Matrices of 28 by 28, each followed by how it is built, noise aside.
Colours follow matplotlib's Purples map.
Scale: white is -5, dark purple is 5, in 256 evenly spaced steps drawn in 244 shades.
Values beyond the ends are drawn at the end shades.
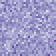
noise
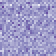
repeating columns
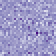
low rank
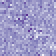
block diagonal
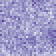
smooth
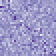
block diagonal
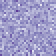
noise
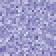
noise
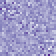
block diagonal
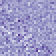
lower triangular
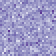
noise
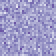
noise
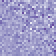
upper triangular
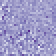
lower triangular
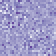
block diagonal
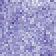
smooth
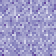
repeating columns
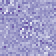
block diagonal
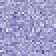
low rank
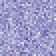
noise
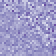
upper triangular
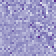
upper triangular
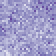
smooth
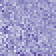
lower triangular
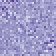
block diagonal
